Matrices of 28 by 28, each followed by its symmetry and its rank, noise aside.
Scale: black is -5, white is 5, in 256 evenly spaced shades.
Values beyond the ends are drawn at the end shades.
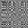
no symmetry, rank two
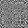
symmetric, rank four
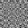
antisymmetric, rank two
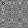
symmetric, rank three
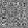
no symmetry, rank four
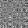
antisymmetric, rank four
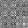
symmetric, rank two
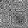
symmetric, rank four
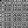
symmetric, rank two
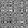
no symmetry, rank two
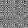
no symmetry, rank three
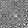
symmetric, rank three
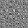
antisymmetric, rank four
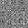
symmetric, rank three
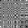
symmetric, rank two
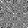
symmetric, rank three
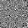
no symmetry, rank four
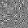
symmetric, rank three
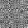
no symmetry, rank four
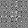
symmetric, rank three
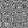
antisymmetric, rank four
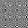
antisymmetric, rank two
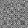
symmetric, rank four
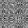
no symmetry, rank three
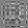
antisymmetric, rank two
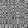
no symmetry, rank four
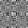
no symmetry, rank two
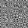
antisymmetric, rank four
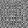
no symmetry, rank four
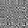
antisymmetric, rank four
